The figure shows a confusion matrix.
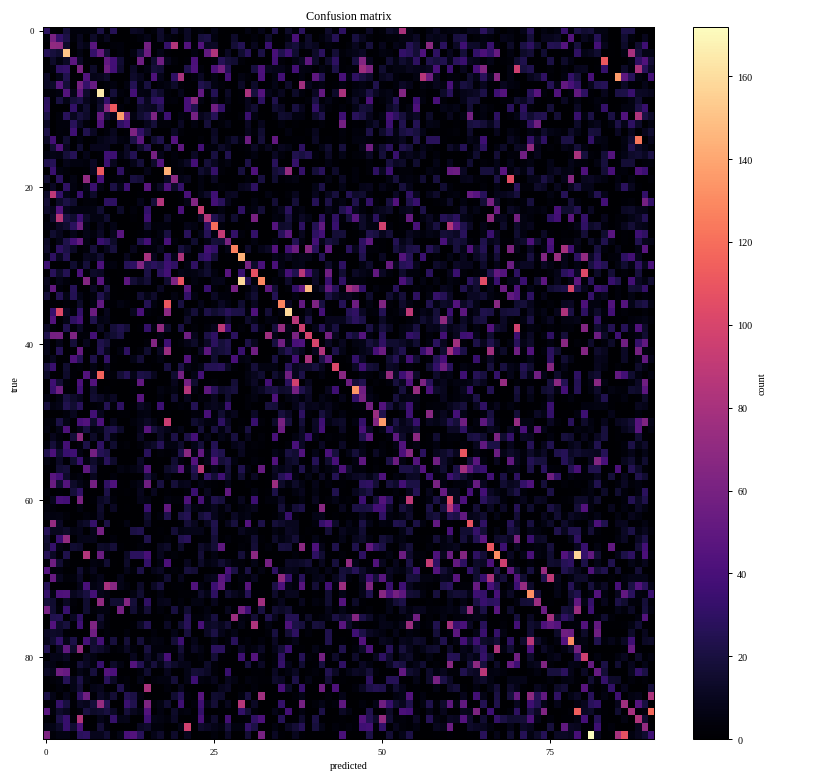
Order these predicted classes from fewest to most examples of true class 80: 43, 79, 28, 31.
28, 43, 79, 31
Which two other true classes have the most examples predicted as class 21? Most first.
89, 46
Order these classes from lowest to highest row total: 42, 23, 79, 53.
53, 23, 42, 79
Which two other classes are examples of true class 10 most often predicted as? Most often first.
9, 25
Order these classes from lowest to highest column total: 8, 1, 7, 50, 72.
7, 50, 1, 72, 8
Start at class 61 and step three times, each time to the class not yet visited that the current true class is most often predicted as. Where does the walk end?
62
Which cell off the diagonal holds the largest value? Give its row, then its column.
90, 81
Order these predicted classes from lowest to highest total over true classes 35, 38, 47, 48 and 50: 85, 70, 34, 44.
85, 44, 34, 70
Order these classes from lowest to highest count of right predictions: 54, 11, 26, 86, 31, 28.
54, 86, 26, 31, 28, 11
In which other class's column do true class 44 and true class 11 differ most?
88
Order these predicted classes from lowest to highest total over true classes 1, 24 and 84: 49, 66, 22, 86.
22, 86, 49, 66
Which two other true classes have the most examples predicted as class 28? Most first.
75, 33
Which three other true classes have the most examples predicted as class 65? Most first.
32, 82, 5
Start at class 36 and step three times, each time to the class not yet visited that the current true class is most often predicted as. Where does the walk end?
69
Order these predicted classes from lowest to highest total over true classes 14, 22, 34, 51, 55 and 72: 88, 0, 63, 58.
63, 0, 58, 88
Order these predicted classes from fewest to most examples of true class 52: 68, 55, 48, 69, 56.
56, 68, 69, 48, 55
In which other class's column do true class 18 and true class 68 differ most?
8
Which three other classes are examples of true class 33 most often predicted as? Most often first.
39, 78, 45
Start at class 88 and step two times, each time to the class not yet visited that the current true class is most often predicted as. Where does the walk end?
70
